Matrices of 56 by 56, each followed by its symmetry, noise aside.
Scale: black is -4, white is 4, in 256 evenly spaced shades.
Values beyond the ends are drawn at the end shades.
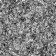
same after a half turn.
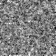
no symmetry.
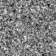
antisymmetric.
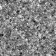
symmetric across the other diagonal.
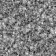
same after a half turn.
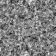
same after a half turn.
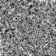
symmetric.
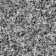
symmetric.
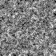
symmetric.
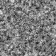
symmetric.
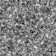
symmetric.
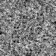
same after a half turn.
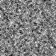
same after a half turn.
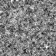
symmetric.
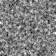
same after a half turn.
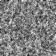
no symmetry.
